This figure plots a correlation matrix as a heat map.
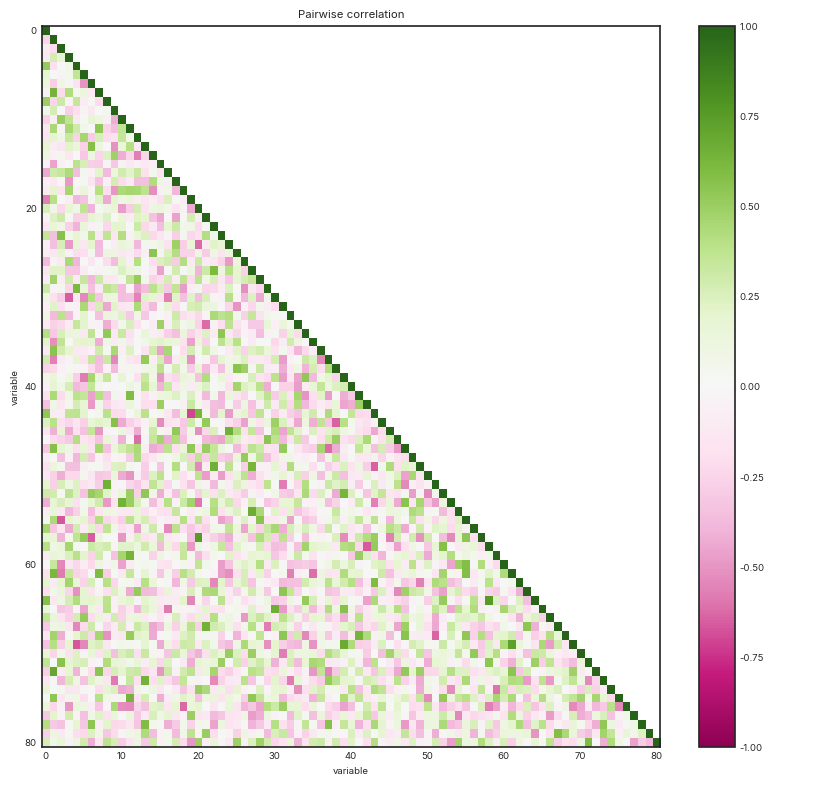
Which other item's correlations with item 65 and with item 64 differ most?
30
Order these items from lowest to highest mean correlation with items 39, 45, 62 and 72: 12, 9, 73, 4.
4, 12, 9, 73
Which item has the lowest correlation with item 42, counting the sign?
58
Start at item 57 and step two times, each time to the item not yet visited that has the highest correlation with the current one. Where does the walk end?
43
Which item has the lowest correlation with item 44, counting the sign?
38
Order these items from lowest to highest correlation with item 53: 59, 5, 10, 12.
5, 12, 59, 10
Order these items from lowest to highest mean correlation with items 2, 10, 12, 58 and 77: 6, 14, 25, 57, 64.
57, 14, 25, 6, 64
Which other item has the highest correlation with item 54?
27
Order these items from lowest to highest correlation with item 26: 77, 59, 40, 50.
59, 77, 40, 50
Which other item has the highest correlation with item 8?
51
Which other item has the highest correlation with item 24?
45
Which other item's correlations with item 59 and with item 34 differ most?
41
